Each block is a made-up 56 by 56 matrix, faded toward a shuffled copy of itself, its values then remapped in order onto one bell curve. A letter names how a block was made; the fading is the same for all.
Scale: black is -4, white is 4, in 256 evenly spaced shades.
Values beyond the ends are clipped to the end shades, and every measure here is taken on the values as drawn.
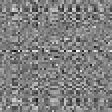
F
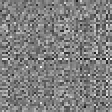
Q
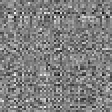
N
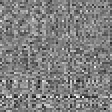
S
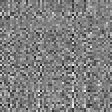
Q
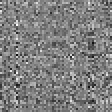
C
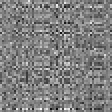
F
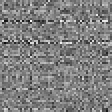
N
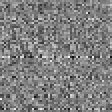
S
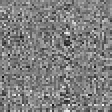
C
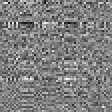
S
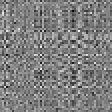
F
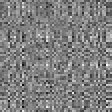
F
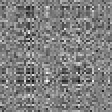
Q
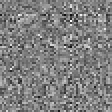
C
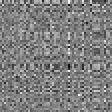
F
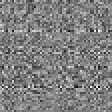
N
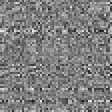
N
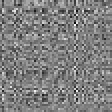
F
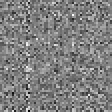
C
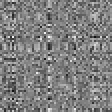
Q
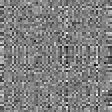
F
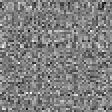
S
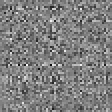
C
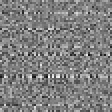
N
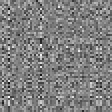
Q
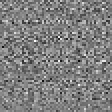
S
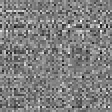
S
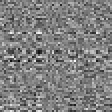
N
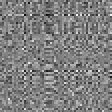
F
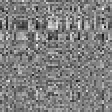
Q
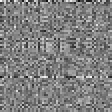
N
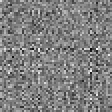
C
